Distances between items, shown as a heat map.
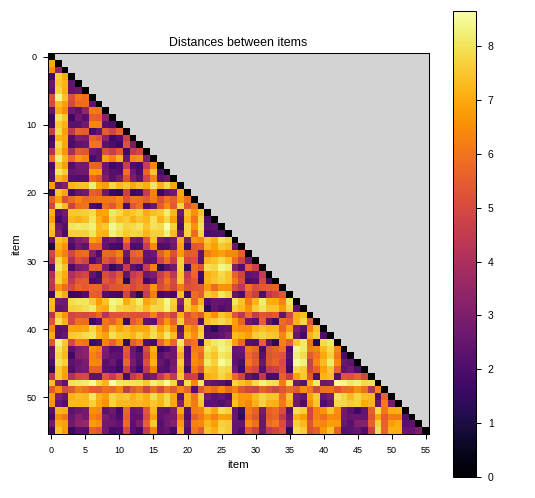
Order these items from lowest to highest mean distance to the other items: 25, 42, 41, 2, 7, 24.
7, 42, 2, 24, 41, 25
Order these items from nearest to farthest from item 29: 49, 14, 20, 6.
14, 6, 49, 20
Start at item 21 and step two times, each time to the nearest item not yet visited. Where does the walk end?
47
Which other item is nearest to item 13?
35
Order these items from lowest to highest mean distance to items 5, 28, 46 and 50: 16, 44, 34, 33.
16, 44, 34, 33
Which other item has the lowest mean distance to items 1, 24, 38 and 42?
40
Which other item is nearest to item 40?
24
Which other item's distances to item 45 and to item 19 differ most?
25
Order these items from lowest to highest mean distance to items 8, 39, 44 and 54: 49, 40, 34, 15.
34, 49, 15, 40
